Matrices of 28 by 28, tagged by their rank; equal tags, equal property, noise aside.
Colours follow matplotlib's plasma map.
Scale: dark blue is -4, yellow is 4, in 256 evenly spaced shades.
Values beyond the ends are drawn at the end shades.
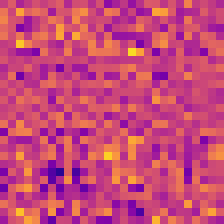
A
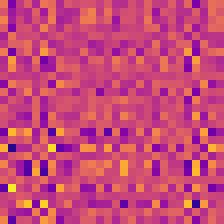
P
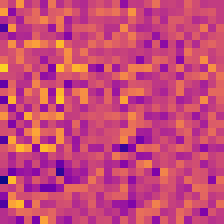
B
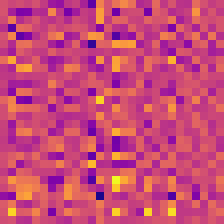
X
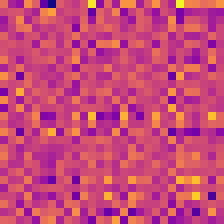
X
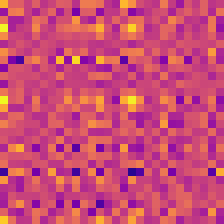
X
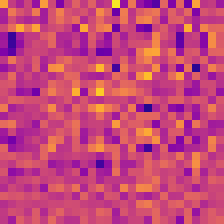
A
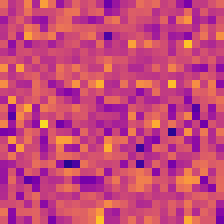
B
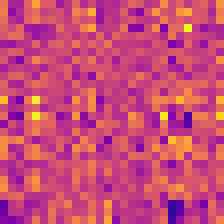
X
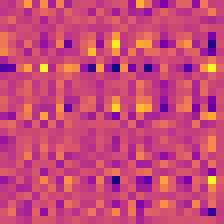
P
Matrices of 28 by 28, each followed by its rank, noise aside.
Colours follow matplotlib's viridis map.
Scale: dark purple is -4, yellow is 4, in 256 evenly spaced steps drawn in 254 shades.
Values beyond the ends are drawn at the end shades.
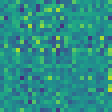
five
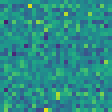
five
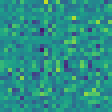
seven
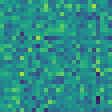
seven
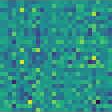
seven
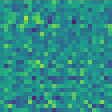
six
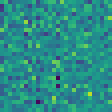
six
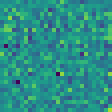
seven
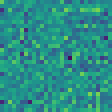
five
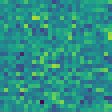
six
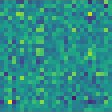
four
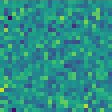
seven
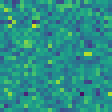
seven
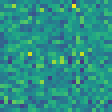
six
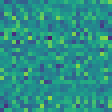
six
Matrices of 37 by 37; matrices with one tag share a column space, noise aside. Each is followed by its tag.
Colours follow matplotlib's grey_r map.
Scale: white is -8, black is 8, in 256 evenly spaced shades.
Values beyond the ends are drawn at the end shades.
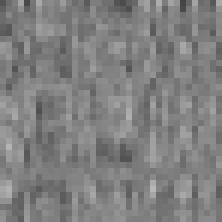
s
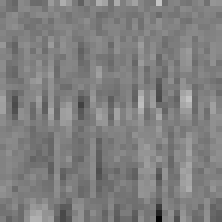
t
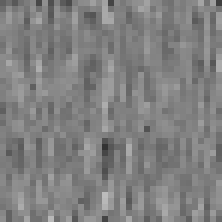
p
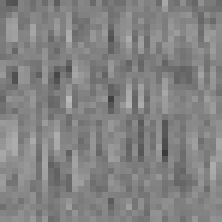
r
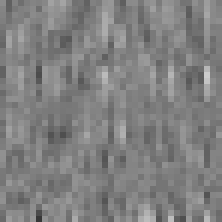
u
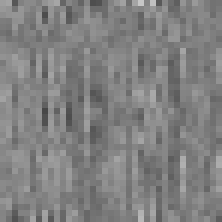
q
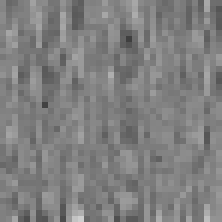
u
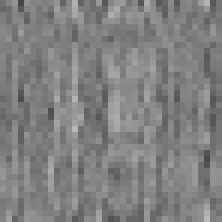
q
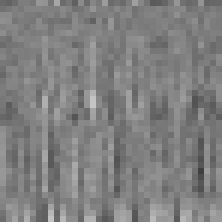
t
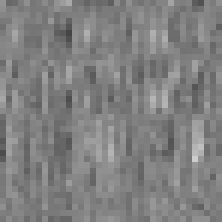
r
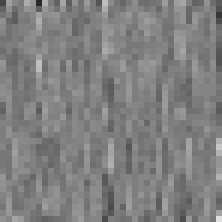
p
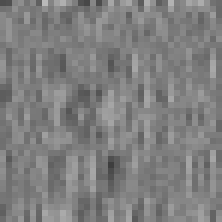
q
